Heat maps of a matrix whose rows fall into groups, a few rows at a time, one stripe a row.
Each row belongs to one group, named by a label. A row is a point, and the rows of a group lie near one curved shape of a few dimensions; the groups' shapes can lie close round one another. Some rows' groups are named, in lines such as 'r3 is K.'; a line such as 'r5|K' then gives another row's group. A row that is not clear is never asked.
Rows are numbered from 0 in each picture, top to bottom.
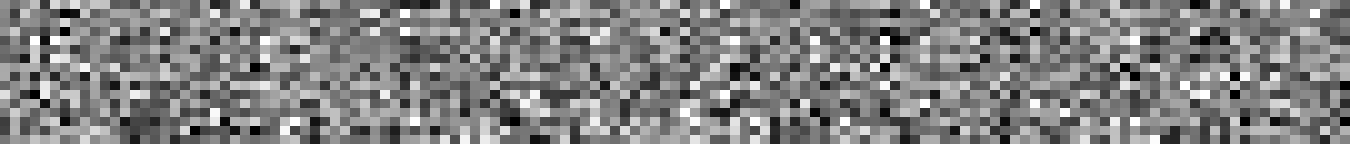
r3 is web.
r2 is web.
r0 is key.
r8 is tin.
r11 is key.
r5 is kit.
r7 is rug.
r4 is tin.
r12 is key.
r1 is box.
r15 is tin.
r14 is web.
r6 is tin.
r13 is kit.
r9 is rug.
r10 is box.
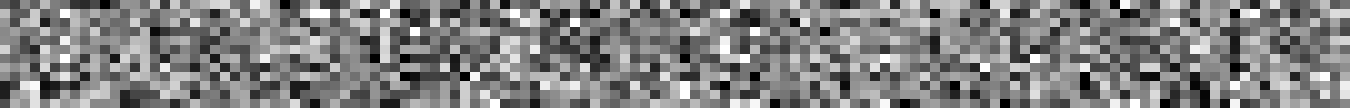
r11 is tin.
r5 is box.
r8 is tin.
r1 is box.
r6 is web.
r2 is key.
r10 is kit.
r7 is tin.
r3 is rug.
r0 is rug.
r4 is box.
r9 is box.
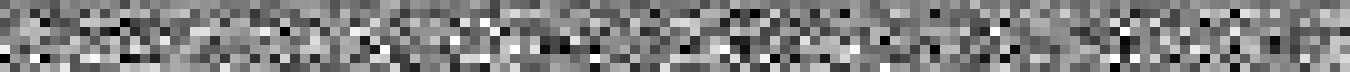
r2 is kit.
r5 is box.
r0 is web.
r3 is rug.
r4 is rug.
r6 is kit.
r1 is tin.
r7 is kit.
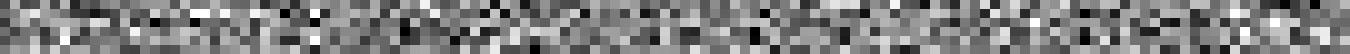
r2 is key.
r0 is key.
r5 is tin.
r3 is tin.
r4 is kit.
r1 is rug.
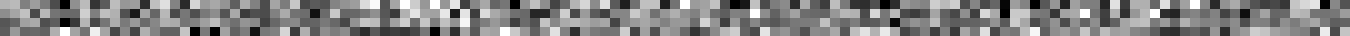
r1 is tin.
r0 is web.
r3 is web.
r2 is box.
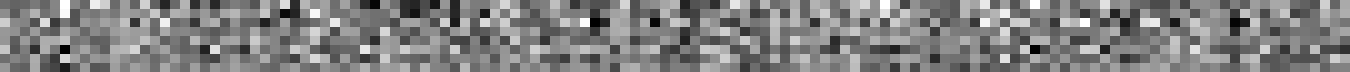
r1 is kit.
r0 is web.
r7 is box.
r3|box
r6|box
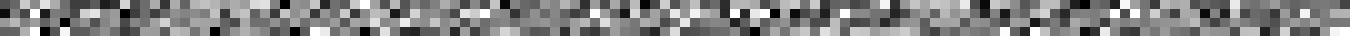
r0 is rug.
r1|kit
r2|web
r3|box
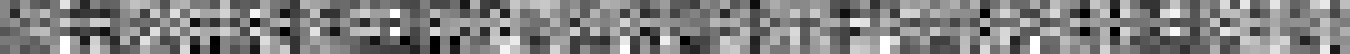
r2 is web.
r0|tin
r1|rug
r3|rug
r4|web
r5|web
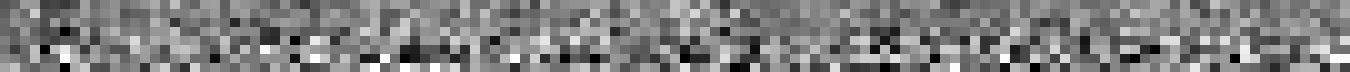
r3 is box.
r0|box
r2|web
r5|tin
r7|web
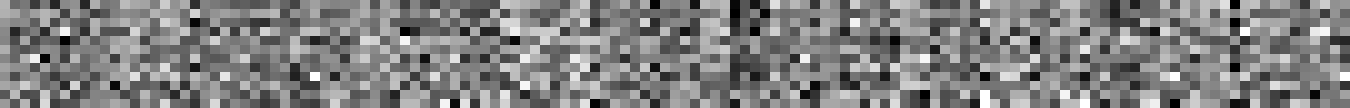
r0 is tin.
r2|tin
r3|tin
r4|box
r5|box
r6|key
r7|tin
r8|rug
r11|tin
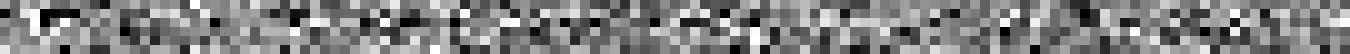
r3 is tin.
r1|box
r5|web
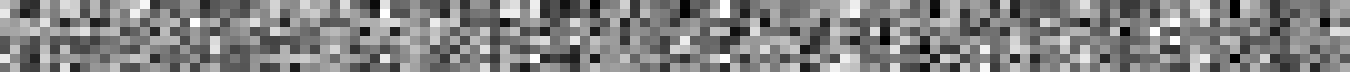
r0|box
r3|rug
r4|key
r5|key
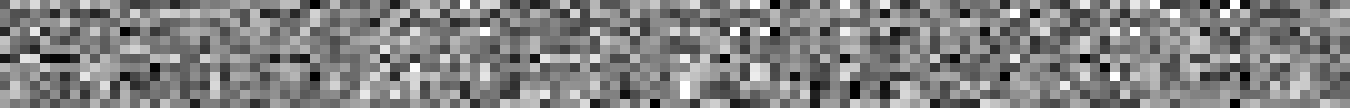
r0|tin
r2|web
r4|box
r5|box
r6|box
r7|rug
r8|kit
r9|key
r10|key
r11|tin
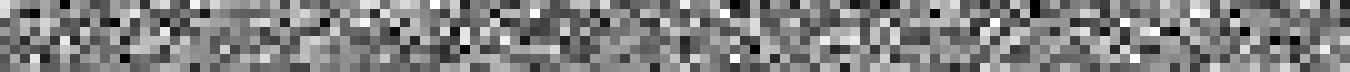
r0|web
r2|rug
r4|key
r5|tin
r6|kit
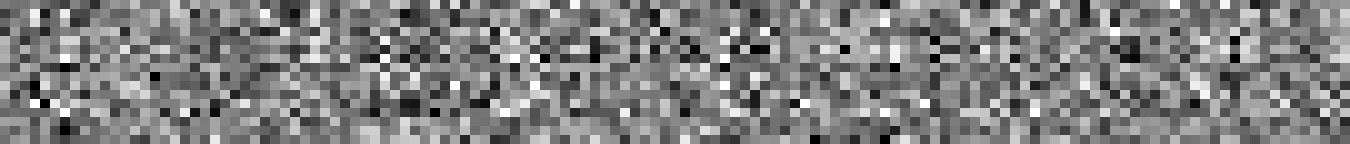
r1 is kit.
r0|key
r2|kit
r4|box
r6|box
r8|rug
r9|box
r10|tin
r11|key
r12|web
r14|box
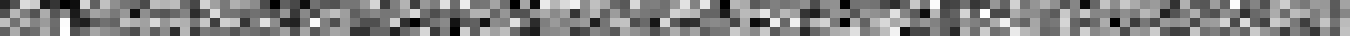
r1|key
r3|key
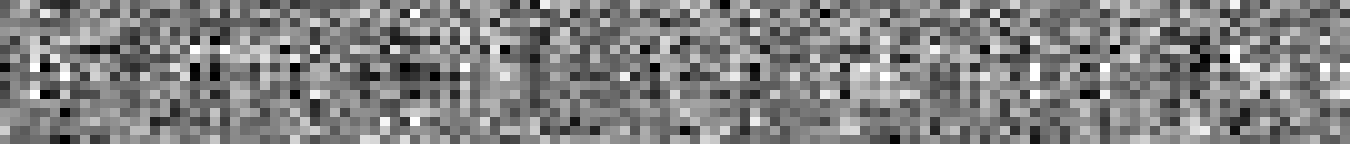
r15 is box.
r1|rug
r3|tin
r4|key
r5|rug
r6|tin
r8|web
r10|box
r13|rug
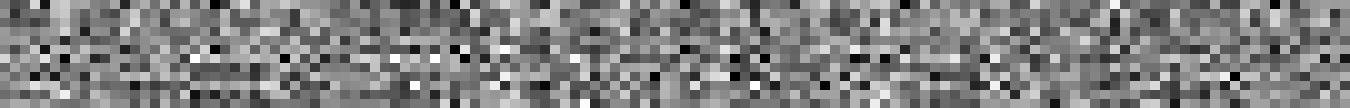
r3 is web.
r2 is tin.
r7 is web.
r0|key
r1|tin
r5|key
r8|tin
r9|rug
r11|tin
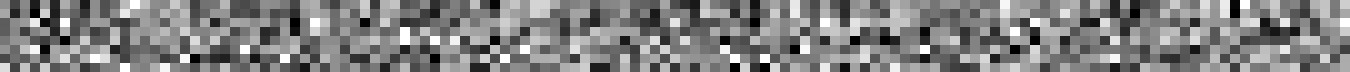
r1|tin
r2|box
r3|key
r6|web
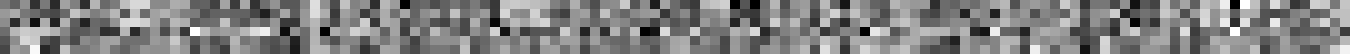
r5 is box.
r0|tin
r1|rug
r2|tin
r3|rug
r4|box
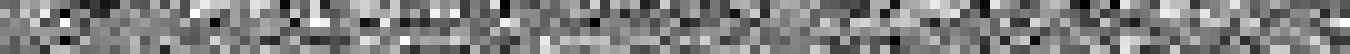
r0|rug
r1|web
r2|box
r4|box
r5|tin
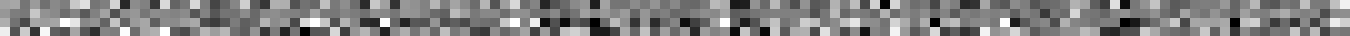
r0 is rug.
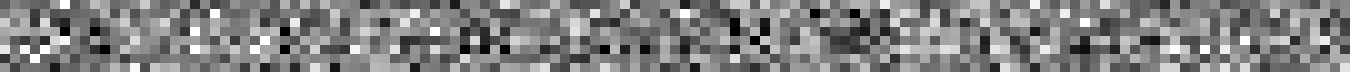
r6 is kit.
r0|web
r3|web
